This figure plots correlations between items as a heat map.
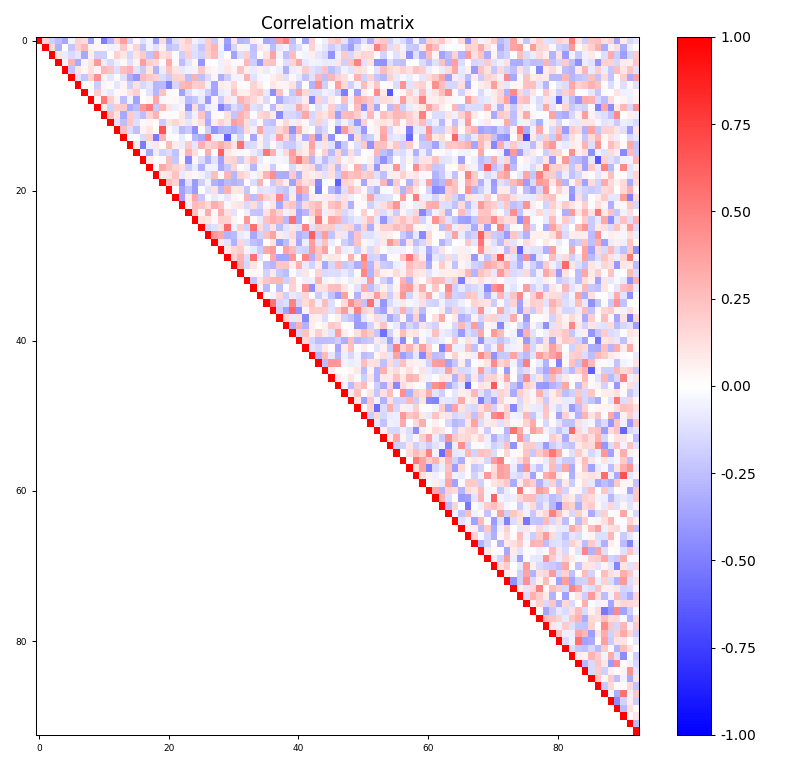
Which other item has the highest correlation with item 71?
29
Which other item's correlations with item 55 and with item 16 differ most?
79
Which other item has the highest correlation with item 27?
68
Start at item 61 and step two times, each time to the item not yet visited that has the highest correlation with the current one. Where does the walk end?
46
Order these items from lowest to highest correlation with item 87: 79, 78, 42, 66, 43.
66, 43, 42, 79, 78
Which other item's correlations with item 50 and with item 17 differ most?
9
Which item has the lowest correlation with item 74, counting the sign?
28
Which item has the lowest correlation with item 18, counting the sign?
13
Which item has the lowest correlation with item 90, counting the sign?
52
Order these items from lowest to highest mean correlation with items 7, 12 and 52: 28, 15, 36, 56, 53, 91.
36, 91, 28, 56, 15, 53
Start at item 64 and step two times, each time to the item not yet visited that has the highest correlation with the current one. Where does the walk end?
26
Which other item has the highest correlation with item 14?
31
